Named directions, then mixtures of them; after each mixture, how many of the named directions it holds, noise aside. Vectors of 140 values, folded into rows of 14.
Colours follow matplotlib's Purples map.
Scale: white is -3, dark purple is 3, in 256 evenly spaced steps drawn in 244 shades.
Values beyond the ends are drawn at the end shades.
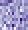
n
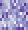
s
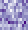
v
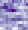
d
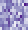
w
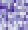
two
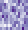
four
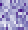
one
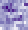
two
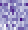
three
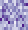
four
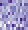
two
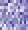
two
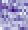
two
